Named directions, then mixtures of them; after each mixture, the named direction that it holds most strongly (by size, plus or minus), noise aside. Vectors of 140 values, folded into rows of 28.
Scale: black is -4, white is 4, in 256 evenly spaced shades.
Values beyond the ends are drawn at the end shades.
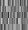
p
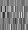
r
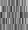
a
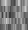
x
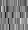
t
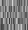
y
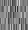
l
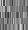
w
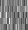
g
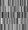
p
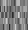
x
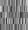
a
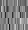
t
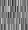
l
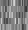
x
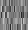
r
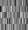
a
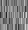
g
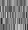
y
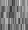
x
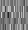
r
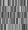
p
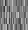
w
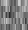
x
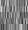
y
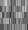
x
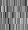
t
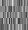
y
